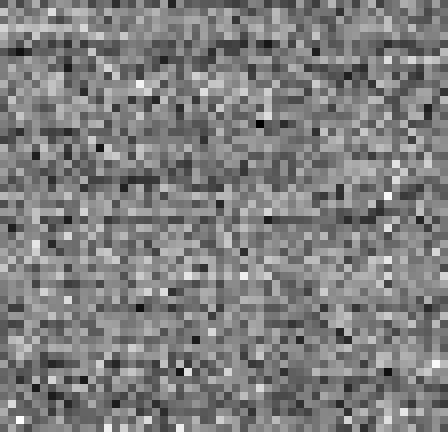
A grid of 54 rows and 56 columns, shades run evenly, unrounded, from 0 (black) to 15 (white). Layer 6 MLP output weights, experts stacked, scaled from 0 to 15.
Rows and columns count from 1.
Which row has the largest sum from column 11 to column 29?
35
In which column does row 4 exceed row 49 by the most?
5
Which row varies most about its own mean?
46
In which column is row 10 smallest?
44
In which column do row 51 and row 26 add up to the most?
2
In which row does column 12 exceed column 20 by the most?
51
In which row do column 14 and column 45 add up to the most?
54
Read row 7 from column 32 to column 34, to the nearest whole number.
8 6 5
